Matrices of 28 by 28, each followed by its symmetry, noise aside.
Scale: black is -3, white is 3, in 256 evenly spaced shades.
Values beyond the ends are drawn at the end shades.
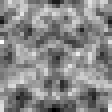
mirrored left to right.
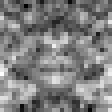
mirrored left to right.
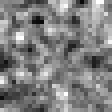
antisymmetric.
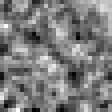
symmetric across the other diagonal.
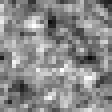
symmetric across the other diagonal.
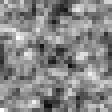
same after a half turn.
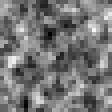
no symmetry.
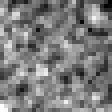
symmetric across the other diagonal.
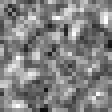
symmetric.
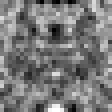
mirrored left to right.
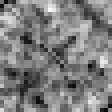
symmetric across the other diagonal.
